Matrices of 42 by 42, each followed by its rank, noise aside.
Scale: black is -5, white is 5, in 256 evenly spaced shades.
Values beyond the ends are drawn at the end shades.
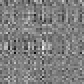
three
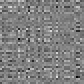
three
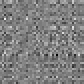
three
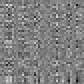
four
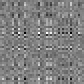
one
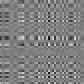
one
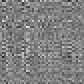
three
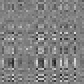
one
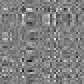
three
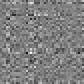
four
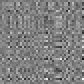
two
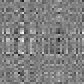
two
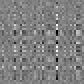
one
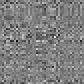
three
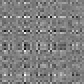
one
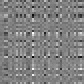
one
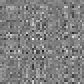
four
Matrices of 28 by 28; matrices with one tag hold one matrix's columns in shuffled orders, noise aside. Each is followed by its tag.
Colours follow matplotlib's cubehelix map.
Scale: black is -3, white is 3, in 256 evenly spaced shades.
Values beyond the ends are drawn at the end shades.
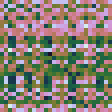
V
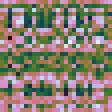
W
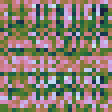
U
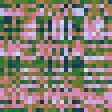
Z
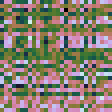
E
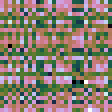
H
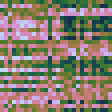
Z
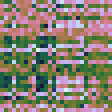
V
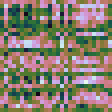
U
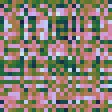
Z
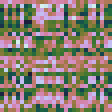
U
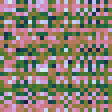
H
